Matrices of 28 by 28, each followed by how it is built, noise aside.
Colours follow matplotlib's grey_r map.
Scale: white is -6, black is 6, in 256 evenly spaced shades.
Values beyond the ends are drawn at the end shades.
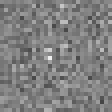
low rank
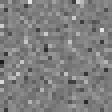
sparse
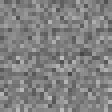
repeating columns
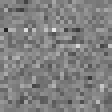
uneven rows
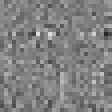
low rank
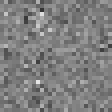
uneven columns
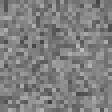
noise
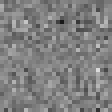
low rank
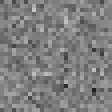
uneven columns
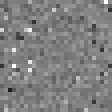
sparse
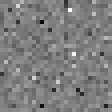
sparse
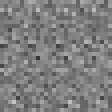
repeating columns
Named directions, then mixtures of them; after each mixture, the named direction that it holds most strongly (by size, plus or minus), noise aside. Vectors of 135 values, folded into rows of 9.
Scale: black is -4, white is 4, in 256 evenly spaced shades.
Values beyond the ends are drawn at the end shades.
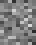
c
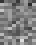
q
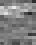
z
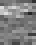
z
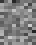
c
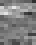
z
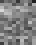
q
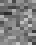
c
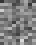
q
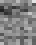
z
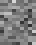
c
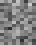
q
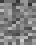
q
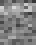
z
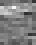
z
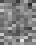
q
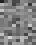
q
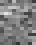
z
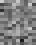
q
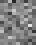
c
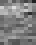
z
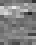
z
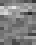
z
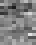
z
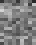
q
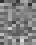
q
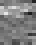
z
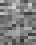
q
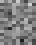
q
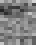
z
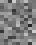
c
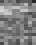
z
